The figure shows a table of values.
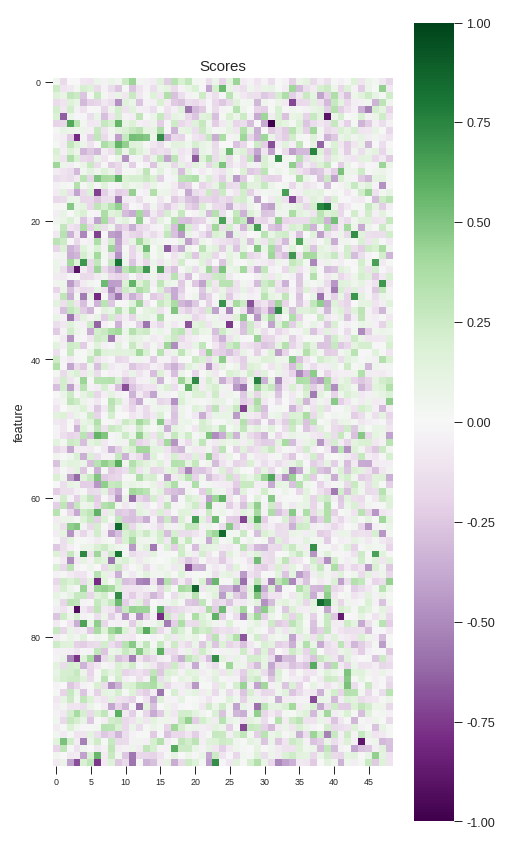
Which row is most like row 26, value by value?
68
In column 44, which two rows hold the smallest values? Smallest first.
95, 36
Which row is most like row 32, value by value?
20
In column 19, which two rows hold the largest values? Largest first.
44, 92
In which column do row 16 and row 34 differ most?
6
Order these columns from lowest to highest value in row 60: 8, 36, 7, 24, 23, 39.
8, 7, 36, 39, 23, 24
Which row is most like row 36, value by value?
55
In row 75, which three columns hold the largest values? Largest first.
38, 39, 9
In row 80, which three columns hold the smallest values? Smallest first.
27, 34, 47
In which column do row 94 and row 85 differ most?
39
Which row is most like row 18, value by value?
75
